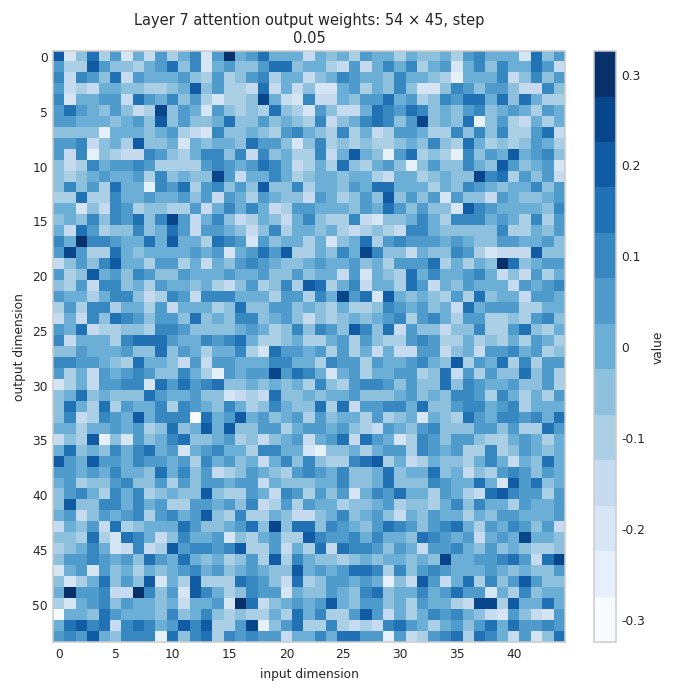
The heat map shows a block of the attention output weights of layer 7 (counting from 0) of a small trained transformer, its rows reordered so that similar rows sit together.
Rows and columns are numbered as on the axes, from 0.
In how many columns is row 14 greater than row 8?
24
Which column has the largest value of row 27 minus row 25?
19
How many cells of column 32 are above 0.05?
12
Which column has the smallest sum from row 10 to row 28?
34
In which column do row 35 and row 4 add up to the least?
6
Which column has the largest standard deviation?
1
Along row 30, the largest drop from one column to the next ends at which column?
8
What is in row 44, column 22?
0.2
